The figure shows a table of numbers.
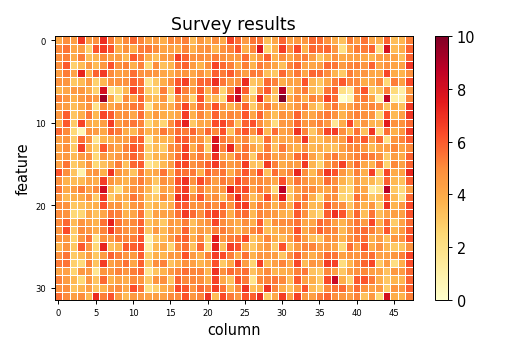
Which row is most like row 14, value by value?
8
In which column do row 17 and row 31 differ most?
5
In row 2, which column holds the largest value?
16
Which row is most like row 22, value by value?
23
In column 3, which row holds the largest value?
4
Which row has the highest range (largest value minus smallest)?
7
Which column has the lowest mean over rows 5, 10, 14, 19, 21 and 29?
12
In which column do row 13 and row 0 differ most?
21
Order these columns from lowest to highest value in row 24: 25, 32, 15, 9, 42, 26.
26, 42, 15, 9, 32, 25
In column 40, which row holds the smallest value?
10
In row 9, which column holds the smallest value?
43
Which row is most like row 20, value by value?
17
